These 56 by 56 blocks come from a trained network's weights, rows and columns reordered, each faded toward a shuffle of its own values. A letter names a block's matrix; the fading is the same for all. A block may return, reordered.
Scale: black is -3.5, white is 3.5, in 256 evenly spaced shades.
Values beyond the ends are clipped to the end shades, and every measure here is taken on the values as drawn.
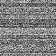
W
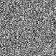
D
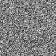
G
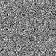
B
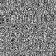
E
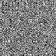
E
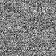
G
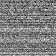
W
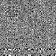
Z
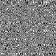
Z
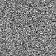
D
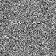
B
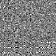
Z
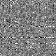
Z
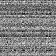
W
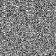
B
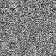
G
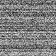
W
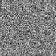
E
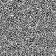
D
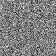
D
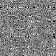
Z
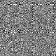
Z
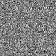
D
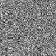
E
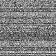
W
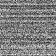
W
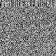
E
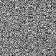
G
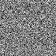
D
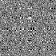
Z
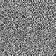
E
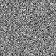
G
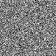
D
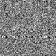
B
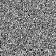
D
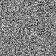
G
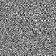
B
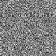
E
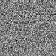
G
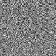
G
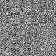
E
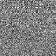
B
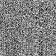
D
